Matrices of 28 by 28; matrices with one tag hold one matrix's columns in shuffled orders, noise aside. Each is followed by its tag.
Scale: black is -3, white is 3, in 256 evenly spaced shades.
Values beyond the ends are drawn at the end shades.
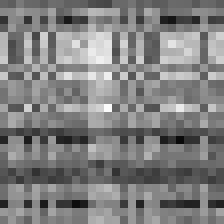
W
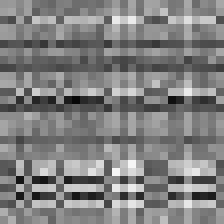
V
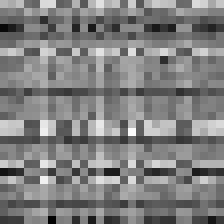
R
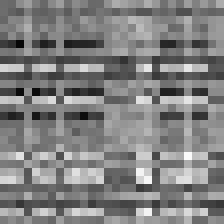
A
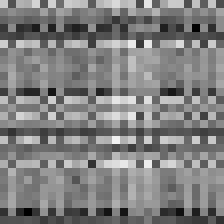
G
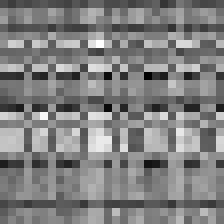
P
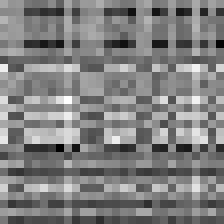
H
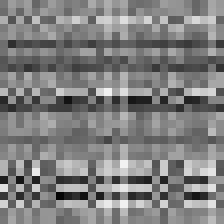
V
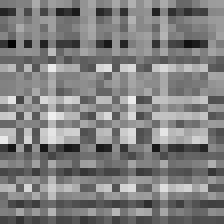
H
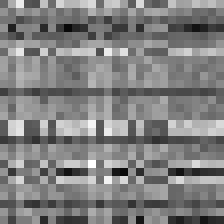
R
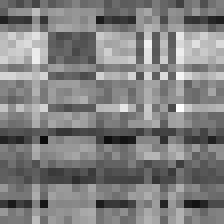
W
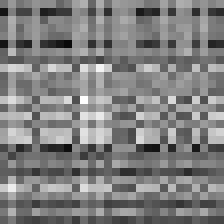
H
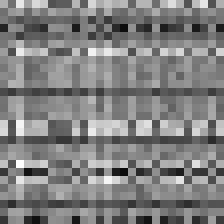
R
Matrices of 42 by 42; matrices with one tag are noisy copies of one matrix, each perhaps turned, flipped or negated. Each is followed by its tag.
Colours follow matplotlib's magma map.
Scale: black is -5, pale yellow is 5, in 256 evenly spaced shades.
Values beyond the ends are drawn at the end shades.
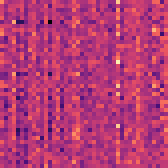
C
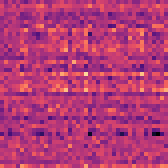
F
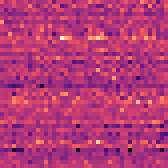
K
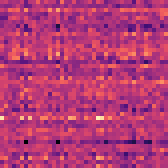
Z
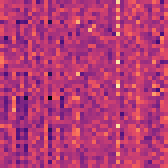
C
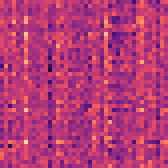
Z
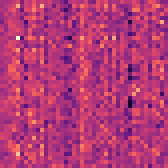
K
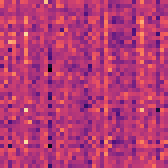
Z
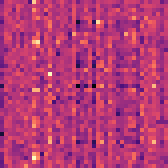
F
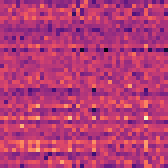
C
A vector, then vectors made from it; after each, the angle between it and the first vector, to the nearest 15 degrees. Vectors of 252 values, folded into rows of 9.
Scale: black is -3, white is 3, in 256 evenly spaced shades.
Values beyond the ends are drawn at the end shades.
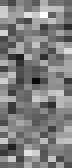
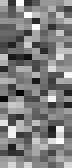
75 degrees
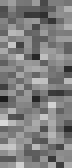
135 degrees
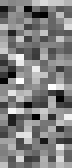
120 degrees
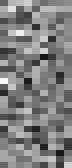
90 degrees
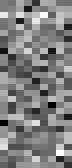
60 degrees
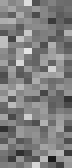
105 degrees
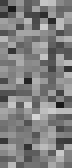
120 degrees
